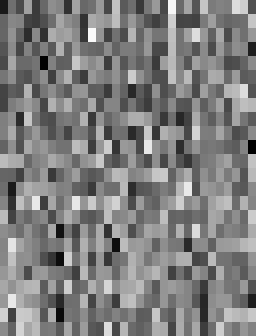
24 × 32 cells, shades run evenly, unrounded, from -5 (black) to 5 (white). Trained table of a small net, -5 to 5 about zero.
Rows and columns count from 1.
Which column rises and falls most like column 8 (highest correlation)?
26
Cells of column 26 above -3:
22
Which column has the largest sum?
28
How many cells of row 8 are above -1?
21
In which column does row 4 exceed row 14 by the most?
2
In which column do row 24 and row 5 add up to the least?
6
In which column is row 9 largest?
4
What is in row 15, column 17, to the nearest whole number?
-2
